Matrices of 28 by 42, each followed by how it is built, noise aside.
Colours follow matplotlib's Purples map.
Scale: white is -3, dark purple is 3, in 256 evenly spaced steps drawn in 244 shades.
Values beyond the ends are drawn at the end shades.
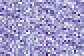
repeating rows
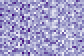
repeating rows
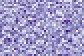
blocks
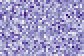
noise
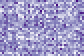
blocks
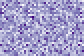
repeating columns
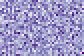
repeating rows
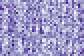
blocks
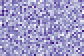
repeating rows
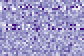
uneven rows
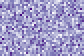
noise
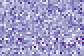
uneven rows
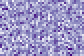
repeating rows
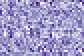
blocks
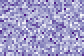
repeating columns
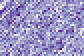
Hankel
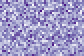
repeating columns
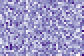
repeating rows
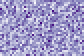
noise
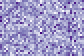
repeating rows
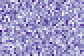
noise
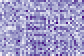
blocks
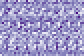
repeating columns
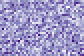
noise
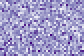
noise
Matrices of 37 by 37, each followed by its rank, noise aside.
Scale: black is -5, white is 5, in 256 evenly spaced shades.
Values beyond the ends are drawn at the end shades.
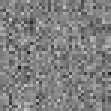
eight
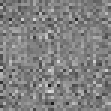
six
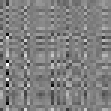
two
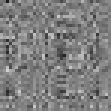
four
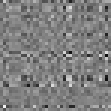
three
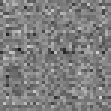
eight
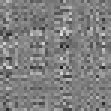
four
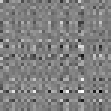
two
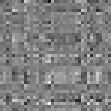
three
